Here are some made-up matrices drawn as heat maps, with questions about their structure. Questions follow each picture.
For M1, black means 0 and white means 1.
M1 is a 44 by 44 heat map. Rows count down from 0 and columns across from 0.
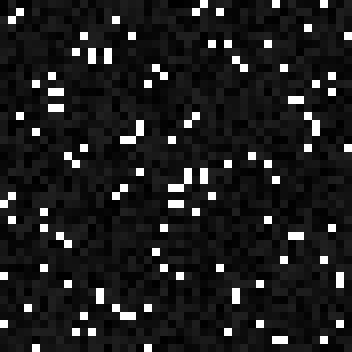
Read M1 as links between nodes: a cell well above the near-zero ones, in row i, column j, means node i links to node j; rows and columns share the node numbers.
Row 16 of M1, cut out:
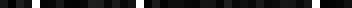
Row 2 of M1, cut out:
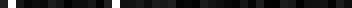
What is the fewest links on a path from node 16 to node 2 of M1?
6
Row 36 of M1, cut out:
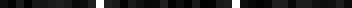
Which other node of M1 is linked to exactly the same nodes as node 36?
node 37
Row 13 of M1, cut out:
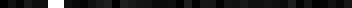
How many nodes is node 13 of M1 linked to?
2
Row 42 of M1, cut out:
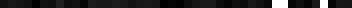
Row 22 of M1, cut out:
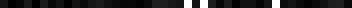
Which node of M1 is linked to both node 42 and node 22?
node 34
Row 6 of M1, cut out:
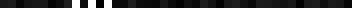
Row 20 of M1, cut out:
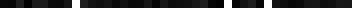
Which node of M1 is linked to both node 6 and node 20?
node 9
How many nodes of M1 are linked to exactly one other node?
3
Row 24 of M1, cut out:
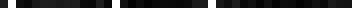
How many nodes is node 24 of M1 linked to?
3
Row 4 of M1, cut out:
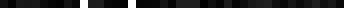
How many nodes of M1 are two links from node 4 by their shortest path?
3
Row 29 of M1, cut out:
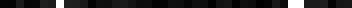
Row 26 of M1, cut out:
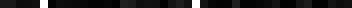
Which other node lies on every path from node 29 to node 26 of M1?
node 7
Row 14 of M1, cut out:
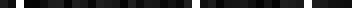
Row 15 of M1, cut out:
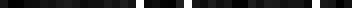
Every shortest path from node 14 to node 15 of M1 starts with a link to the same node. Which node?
node 38
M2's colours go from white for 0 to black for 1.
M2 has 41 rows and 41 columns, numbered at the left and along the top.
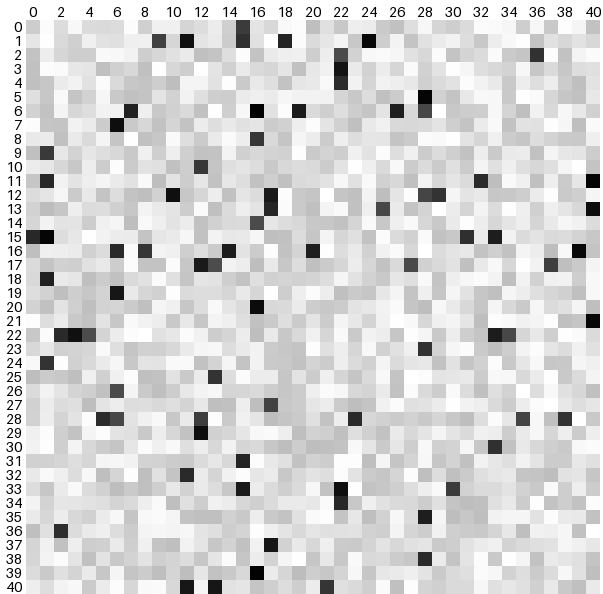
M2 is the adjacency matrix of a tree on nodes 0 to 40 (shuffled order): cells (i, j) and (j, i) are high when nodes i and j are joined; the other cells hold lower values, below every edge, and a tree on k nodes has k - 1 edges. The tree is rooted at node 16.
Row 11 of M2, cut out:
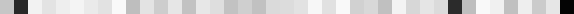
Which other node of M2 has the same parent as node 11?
21
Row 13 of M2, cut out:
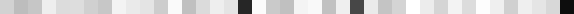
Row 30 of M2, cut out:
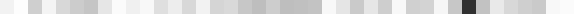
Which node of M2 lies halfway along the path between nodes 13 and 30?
1
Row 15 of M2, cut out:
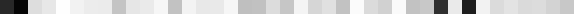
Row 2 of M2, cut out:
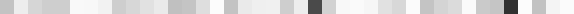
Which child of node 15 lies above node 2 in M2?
33
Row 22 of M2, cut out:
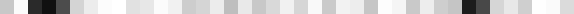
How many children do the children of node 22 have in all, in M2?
1
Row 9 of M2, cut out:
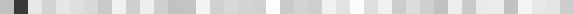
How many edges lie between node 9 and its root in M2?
9
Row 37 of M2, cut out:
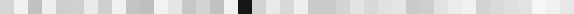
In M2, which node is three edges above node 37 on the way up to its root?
28
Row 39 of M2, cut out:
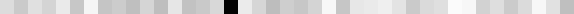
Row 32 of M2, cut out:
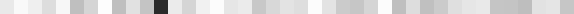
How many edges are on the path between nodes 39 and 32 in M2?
9
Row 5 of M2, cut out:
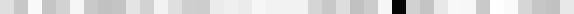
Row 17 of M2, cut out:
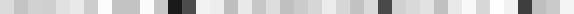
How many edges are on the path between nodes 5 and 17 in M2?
3
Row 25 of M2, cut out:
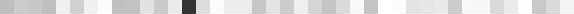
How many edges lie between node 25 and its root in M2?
6
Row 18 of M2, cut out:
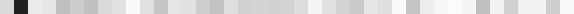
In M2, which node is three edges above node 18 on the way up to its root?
40
